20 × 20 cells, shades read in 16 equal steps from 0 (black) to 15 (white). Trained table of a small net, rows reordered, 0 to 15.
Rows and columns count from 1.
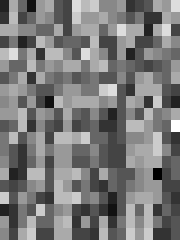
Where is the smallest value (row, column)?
15, 18
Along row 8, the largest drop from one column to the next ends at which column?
14
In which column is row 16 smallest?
12
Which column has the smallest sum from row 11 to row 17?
13
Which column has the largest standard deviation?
20
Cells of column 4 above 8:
6
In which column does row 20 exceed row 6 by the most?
17
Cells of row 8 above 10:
2
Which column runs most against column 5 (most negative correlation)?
1
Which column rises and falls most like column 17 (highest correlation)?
8
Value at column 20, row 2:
9
